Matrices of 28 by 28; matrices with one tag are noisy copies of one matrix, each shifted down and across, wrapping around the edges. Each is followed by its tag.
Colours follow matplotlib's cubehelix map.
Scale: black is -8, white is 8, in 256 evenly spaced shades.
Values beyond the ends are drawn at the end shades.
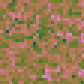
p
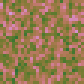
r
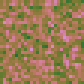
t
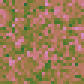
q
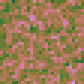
q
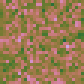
q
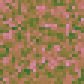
p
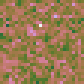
t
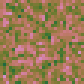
r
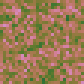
q
